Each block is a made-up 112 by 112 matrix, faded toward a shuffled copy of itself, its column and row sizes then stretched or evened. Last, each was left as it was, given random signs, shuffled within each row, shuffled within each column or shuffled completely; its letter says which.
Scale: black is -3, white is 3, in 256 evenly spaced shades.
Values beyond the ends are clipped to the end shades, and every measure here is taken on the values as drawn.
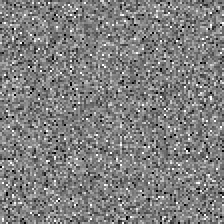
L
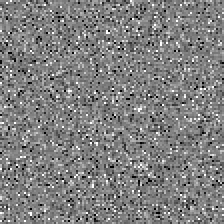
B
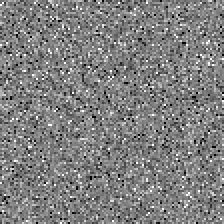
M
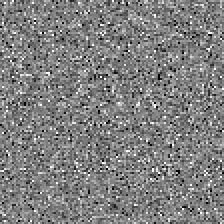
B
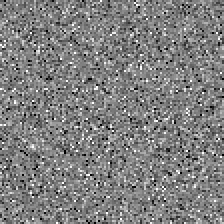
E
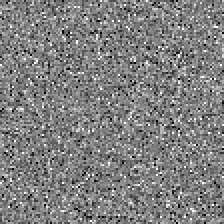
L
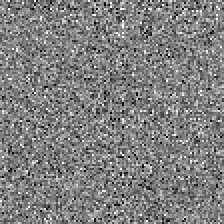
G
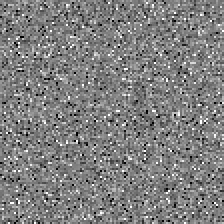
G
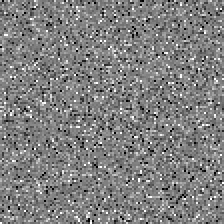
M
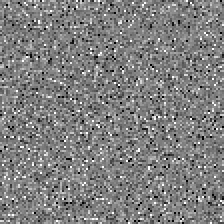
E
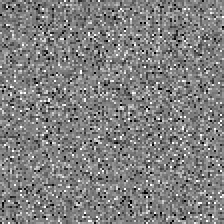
B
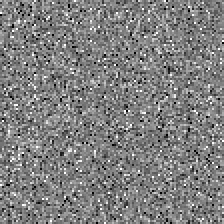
L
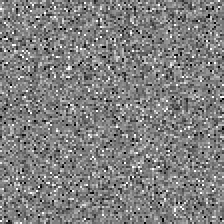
E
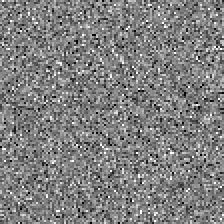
M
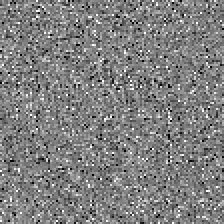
B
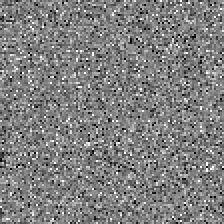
B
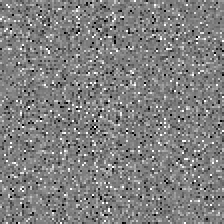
B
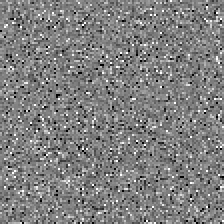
B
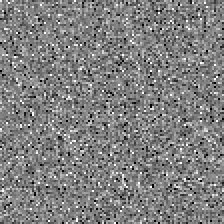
M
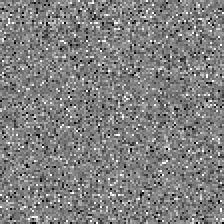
E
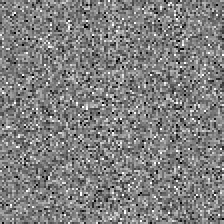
L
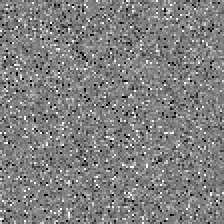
L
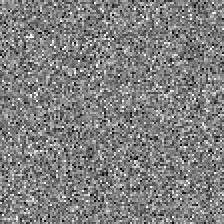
M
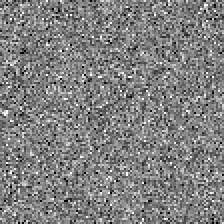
G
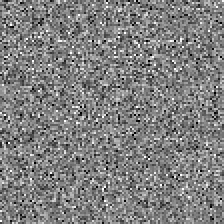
G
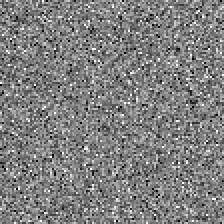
L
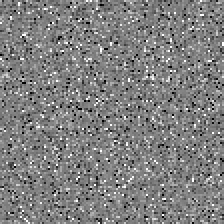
L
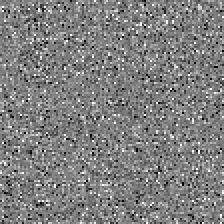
B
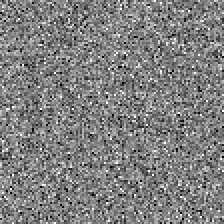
M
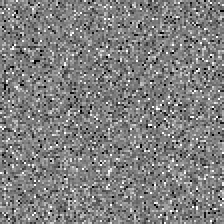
L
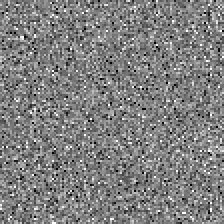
L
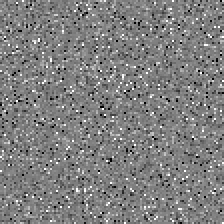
M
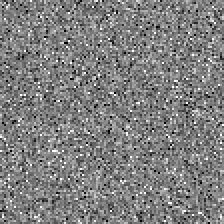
M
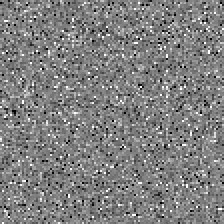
E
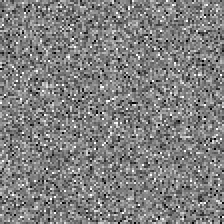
M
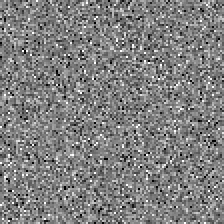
L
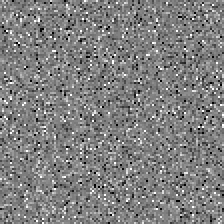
L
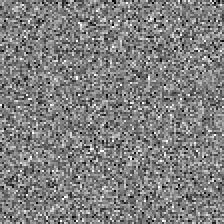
E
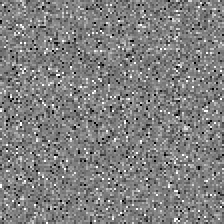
L
